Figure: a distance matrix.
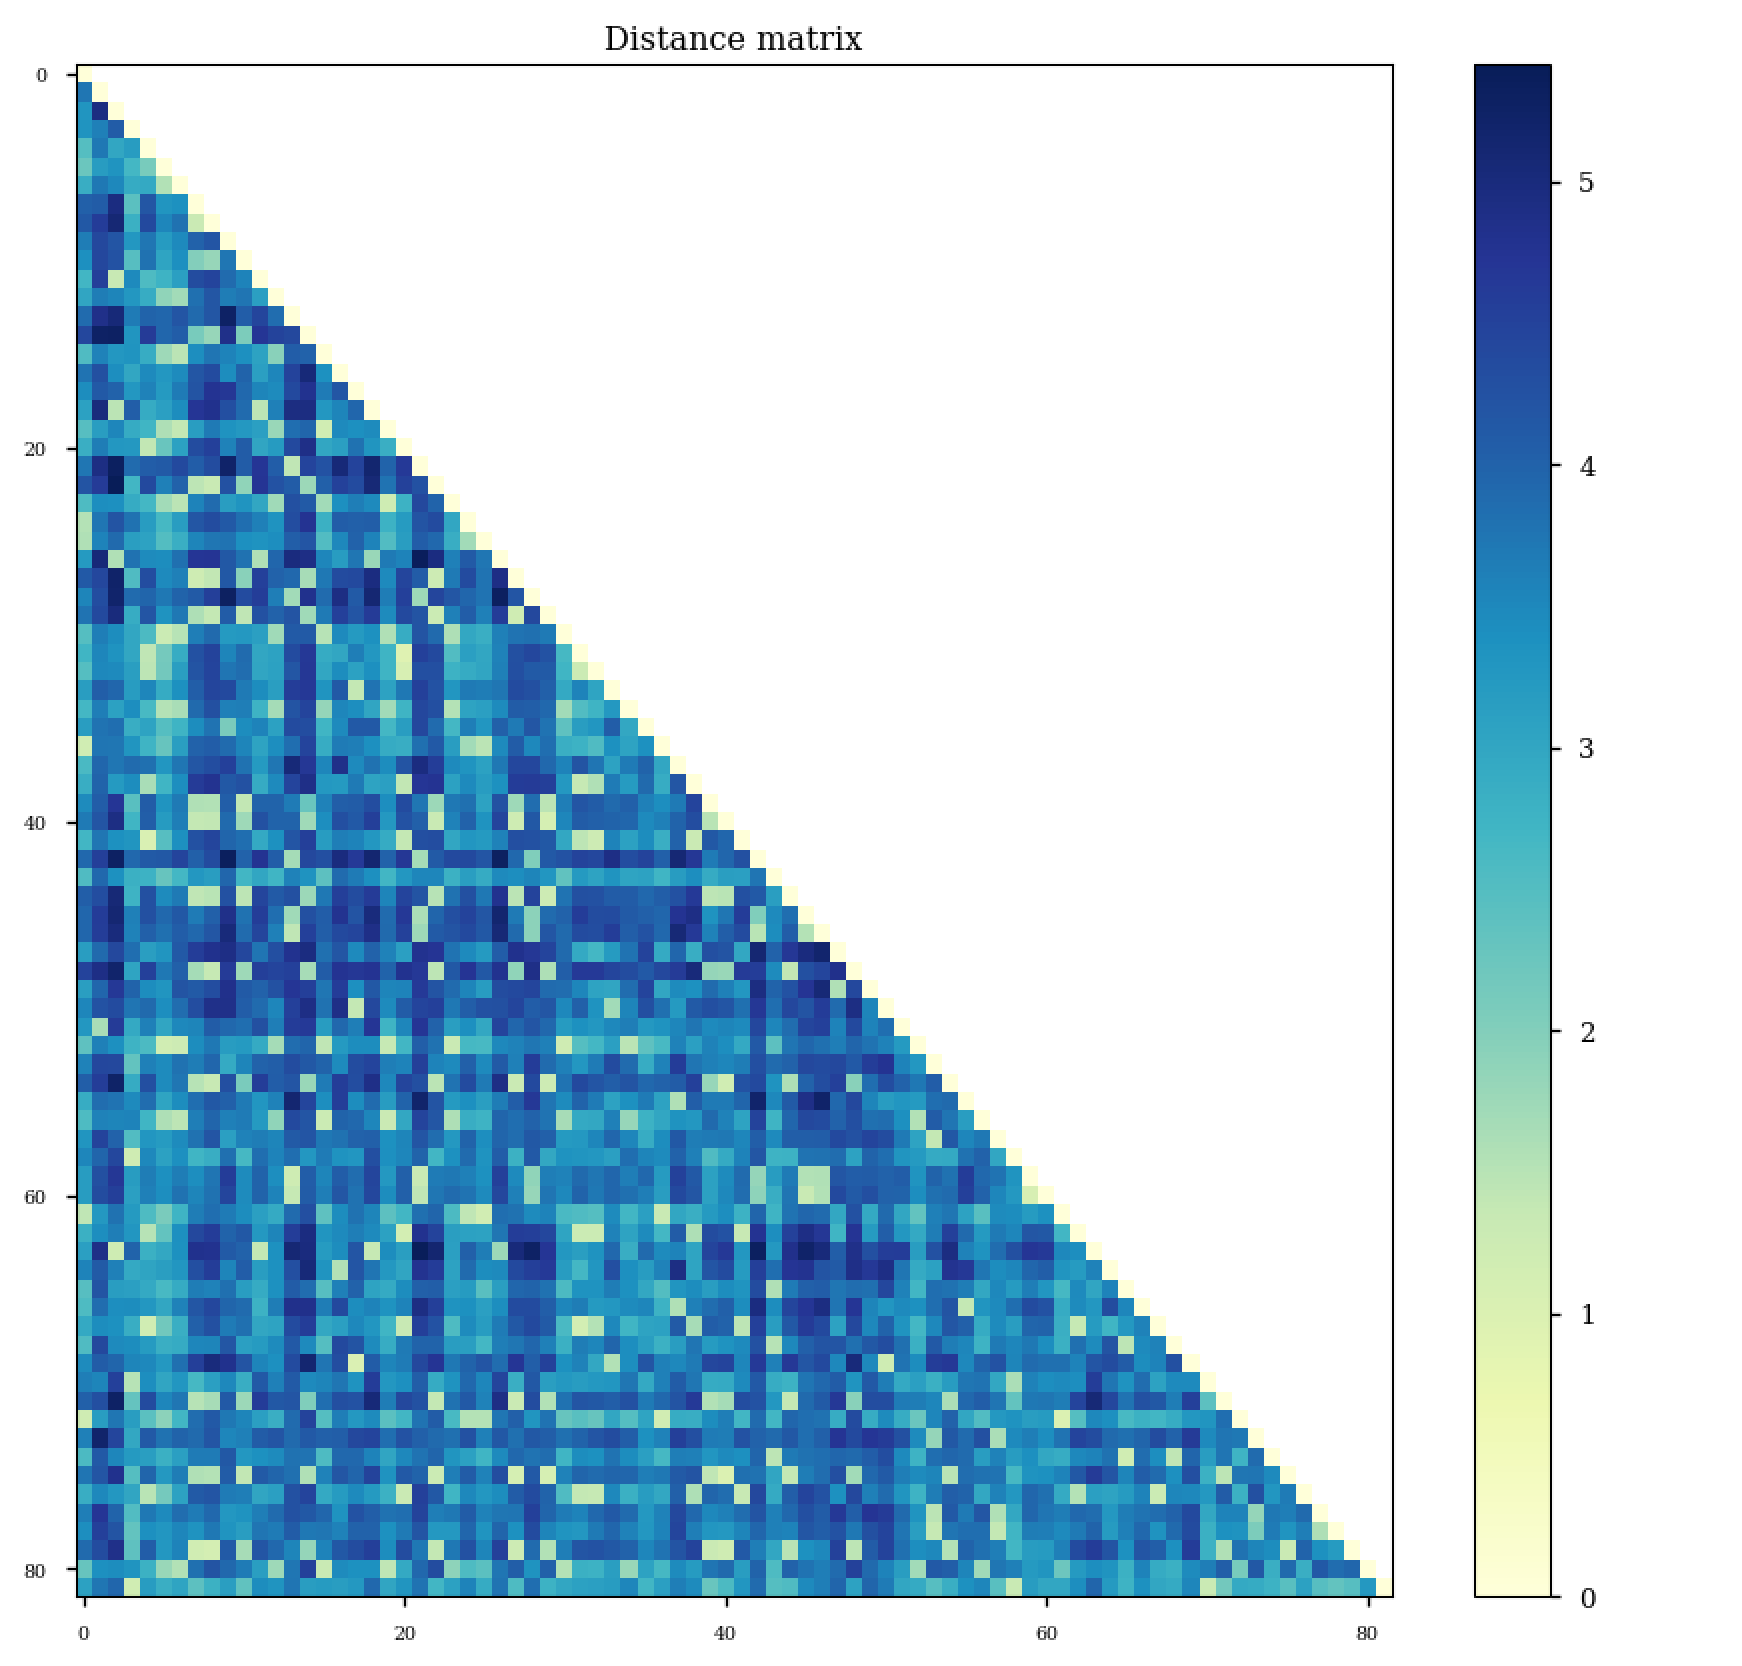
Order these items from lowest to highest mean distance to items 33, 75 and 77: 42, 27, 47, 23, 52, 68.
27, 52, 23, 68, 47, 42
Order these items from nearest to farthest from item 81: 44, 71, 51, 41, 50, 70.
70, 71, 44, 51, 41, 50
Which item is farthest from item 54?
2
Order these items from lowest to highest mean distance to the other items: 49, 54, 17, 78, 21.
78, 54, 17, 49, 21
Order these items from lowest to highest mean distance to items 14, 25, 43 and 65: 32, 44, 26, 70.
44, 70, 32, 26
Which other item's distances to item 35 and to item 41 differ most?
38
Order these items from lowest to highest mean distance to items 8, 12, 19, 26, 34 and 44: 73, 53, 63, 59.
63, 59, 53, 73
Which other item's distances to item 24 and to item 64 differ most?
16
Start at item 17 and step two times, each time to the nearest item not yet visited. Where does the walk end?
50
